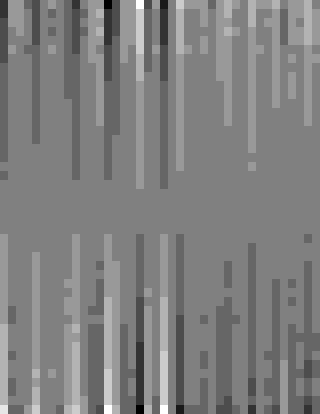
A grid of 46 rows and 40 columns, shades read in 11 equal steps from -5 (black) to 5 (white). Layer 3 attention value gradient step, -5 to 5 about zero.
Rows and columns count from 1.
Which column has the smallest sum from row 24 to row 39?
18
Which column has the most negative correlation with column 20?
4
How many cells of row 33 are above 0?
7
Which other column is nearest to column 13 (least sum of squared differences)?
29
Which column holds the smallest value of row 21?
21
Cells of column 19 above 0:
13
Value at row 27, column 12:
0
